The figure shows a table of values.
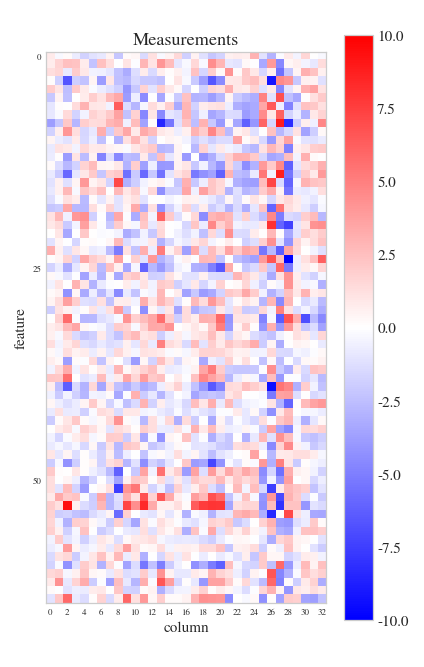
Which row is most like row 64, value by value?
38
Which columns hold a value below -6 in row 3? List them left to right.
2, 19, 26
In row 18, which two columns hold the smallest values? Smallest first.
26, 13
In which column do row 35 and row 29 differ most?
28
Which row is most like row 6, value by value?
15
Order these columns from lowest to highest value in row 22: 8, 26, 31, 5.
5, 31, 8, 26
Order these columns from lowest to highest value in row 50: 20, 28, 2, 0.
2, 0, 20, 28
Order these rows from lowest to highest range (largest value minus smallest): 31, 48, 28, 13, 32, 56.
56, 28, 32, 13, 48, 31
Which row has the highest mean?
53
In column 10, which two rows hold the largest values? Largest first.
51, 53
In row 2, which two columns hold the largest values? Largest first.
21, 30
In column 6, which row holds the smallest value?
12
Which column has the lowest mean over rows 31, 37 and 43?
30
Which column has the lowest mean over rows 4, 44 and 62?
27
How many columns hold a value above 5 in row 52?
4
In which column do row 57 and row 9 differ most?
19
